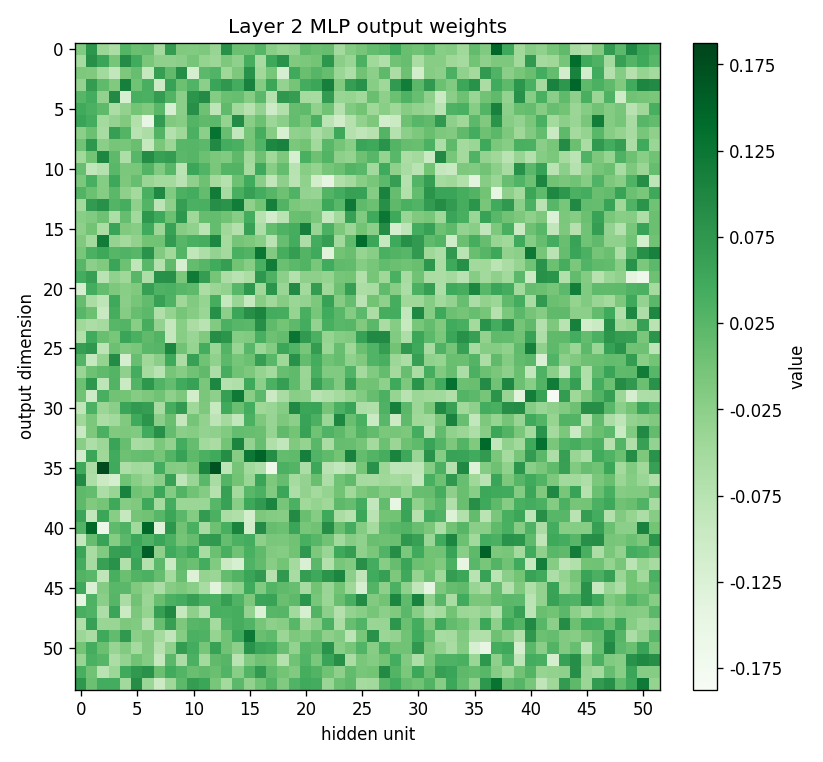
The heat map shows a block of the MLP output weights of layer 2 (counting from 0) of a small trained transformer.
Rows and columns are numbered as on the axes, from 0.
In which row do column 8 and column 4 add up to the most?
3
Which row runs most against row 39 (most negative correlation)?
23
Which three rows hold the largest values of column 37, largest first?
0, 53, 5
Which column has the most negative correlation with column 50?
7
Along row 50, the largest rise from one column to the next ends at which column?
37
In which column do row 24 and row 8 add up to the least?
8
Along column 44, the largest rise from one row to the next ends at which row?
1
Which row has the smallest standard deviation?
52
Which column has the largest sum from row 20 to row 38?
47
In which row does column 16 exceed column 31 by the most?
17
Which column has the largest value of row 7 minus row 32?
12
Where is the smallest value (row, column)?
29, 42
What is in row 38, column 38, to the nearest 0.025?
-0.025
